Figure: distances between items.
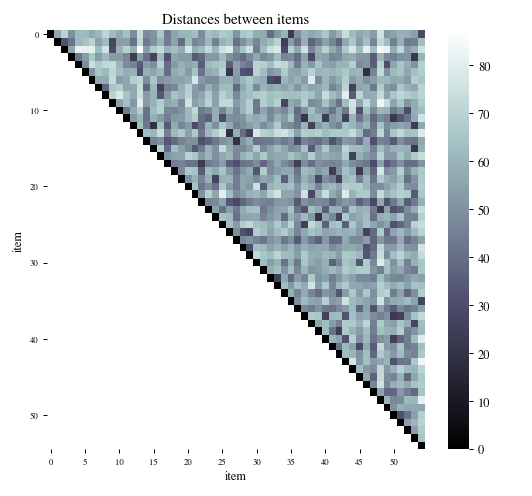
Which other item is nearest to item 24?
39
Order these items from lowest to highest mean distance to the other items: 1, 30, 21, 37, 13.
1, 37, 30, 21, 13
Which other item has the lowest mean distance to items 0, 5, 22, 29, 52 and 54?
17
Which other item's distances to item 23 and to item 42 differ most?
48
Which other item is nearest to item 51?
37
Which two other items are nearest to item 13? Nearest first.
26, 29
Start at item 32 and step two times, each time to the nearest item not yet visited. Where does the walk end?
6
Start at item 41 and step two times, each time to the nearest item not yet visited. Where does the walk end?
45
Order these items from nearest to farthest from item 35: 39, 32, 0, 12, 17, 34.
0, 32, 17, 12, 39, 34
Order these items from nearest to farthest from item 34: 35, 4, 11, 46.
11, 35, 46, 4
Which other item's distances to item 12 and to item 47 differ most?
15
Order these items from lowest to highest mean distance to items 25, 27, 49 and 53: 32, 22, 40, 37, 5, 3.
22, 3, 37, 40, 32, 5
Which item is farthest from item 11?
54
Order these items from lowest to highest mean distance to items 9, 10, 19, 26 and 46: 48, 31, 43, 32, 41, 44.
41, 32, 43, 31, 44, 48
